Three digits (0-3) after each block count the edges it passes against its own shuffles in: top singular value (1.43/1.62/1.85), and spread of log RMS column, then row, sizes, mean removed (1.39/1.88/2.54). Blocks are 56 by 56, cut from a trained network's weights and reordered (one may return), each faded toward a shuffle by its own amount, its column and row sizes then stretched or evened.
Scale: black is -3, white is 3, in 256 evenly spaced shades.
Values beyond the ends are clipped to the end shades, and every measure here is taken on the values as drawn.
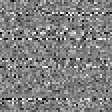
2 0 3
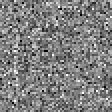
1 0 0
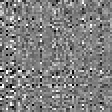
3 3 2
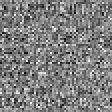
3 0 2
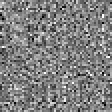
3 1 1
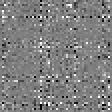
2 3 3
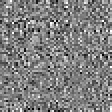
3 2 2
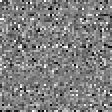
0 0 3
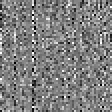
3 3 1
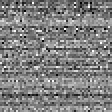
3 0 2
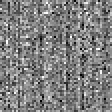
2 1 1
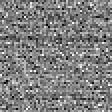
1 0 0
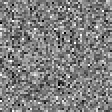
2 1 0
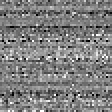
3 0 3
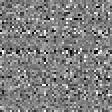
1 2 3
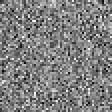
1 0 0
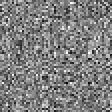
3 1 0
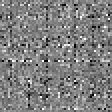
0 2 3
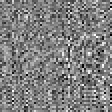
3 2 1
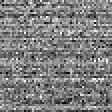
3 0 1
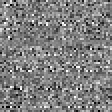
1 0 3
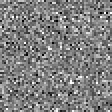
0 0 2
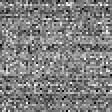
2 0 1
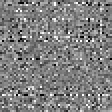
2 1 3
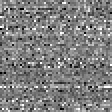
0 0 3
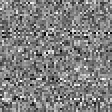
3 0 2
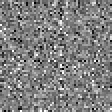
1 2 1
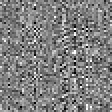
3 3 0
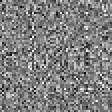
3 1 2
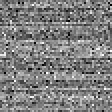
3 0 1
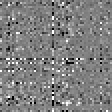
2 3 3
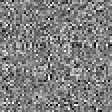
3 1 1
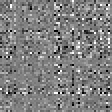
2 3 3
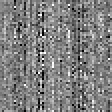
3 3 0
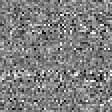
2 1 3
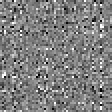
1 3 2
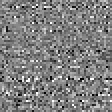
2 1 3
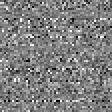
0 0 3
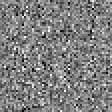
0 2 0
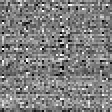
2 2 1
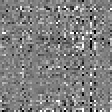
2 3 3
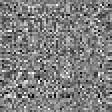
3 1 2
